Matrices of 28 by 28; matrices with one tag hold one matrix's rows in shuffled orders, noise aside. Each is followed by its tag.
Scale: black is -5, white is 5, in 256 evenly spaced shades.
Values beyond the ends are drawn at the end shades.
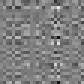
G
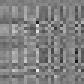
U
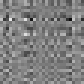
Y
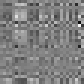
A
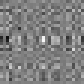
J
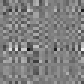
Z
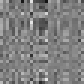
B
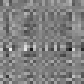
Y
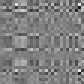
A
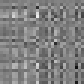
U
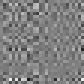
Z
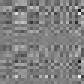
A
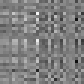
U
